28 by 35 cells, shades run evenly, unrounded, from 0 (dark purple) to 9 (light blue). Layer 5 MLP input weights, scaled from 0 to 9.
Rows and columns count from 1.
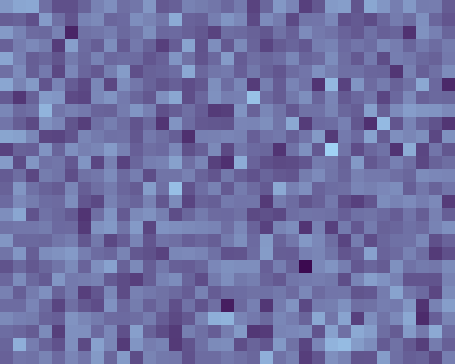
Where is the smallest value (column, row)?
24, 21
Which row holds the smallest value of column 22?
12
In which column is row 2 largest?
14
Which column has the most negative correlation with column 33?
27
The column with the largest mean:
26
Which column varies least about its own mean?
16
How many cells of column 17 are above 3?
25
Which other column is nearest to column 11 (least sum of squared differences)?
34
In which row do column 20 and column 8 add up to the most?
8
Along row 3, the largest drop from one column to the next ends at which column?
6
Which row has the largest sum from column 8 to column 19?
18
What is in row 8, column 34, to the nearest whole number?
4
